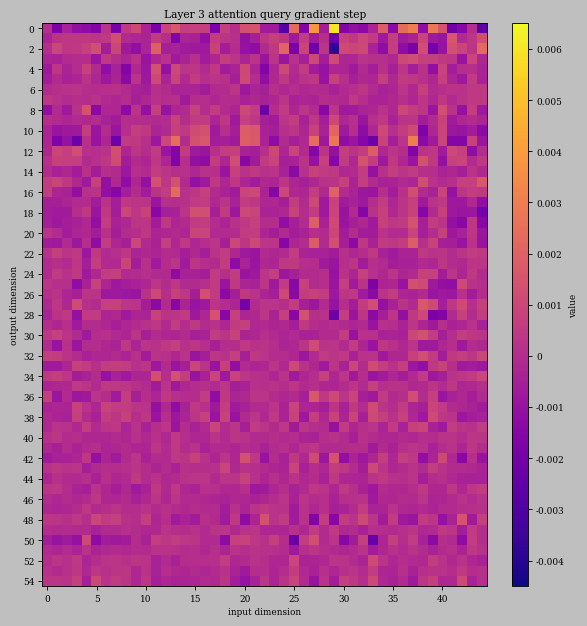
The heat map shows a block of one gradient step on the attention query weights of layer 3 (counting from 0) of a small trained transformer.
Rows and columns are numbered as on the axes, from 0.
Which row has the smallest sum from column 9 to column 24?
27
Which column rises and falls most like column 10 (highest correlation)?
8
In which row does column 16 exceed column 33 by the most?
11
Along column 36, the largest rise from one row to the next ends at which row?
3
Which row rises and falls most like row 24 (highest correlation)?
13
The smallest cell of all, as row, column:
2, 29
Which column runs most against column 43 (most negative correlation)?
10
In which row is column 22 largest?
48
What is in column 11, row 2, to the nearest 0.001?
0.002
